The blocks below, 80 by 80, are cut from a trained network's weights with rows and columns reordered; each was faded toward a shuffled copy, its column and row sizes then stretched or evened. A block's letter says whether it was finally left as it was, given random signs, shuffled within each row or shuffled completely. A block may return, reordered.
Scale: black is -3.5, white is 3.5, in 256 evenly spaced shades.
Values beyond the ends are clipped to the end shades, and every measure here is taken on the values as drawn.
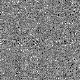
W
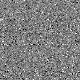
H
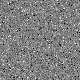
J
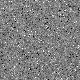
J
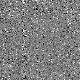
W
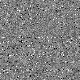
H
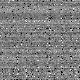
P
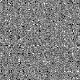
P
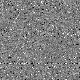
H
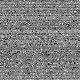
H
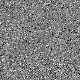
H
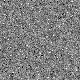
J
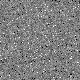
J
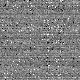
P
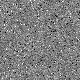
J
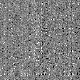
P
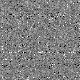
W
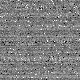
H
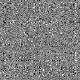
P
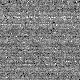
H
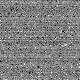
H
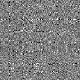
P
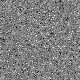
J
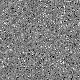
J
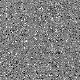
W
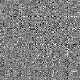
P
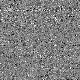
H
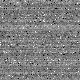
H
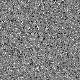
H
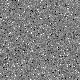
J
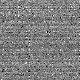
P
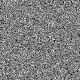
J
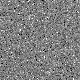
J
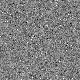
J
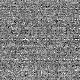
P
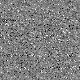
H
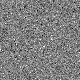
J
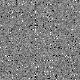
W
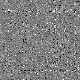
W
